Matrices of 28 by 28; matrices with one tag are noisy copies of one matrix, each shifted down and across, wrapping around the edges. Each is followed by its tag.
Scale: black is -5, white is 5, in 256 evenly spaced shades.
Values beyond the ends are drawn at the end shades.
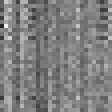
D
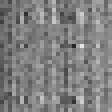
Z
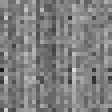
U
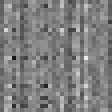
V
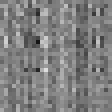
Z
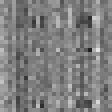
Z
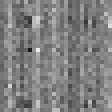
Z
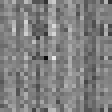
Z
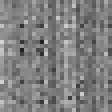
U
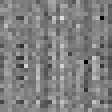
V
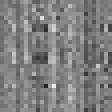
Z
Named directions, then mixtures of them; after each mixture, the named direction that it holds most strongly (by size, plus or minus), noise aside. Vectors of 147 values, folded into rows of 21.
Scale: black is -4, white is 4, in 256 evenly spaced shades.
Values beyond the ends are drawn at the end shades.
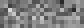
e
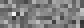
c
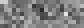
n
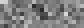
n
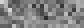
n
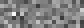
c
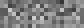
e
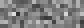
c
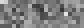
n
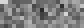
n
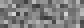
c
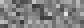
n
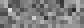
e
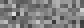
c
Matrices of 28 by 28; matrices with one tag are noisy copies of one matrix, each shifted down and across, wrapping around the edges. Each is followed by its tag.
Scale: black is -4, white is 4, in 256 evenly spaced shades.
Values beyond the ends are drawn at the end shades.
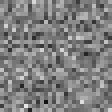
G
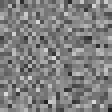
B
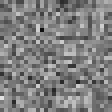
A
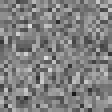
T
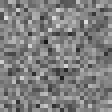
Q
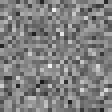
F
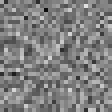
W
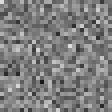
F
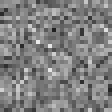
G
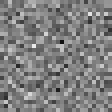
B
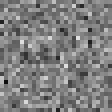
A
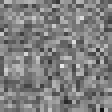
A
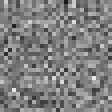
F
